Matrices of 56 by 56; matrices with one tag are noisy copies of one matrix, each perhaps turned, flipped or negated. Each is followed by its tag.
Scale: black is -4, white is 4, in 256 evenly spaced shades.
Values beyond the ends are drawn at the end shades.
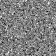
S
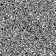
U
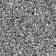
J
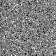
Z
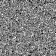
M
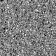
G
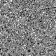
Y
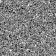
G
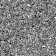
Y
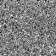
Y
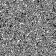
M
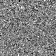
Z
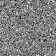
Y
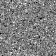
M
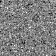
G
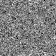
M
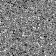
M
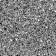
Y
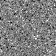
Y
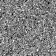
S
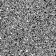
Y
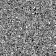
J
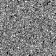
S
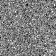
Y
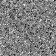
U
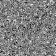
U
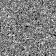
J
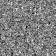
J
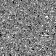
J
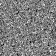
M
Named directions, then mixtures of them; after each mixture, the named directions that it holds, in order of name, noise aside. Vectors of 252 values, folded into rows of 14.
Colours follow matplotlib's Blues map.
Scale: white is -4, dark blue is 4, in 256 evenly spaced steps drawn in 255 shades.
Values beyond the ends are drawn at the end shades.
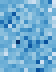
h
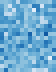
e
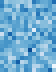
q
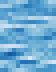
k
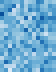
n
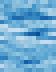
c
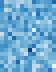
q.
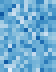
n.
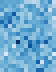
h.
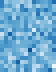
q.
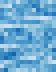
e, k.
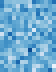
q.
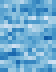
k, q.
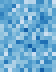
h, n.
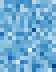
q.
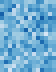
n.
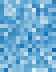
e, q.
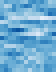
c, k.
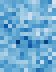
c, h.
